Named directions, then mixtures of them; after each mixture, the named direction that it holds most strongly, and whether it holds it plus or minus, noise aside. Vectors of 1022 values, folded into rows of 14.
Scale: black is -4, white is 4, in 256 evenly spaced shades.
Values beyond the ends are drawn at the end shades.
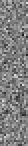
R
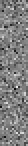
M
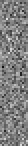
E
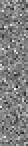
M, minus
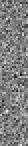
R, minus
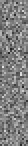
E, minus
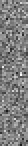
E, minus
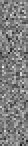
E, minus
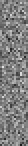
E, minus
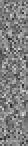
E, minus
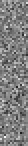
R, plus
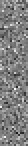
M, minus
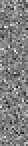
M, minus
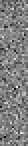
M, plus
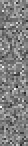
M, minus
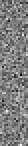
R, minus
